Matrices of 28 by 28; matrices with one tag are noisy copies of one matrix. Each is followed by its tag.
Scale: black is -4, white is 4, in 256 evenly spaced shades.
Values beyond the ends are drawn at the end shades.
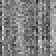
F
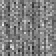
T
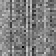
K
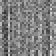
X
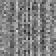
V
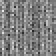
T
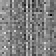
K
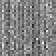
T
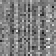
V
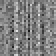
V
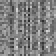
V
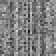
V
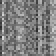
F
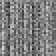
T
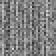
T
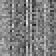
K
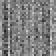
X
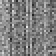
K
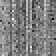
K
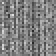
T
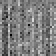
X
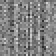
V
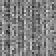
T
